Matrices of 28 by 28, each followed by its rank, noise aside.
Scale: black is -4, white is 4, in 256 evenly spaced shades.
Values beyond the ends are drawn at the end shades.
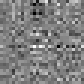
three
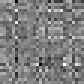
three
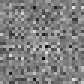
five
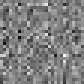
five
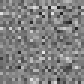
five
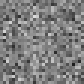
six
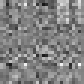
four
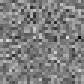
six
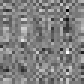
three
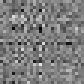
four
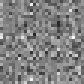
five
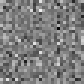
six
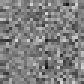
six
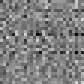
four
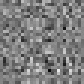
three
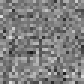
six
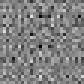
five
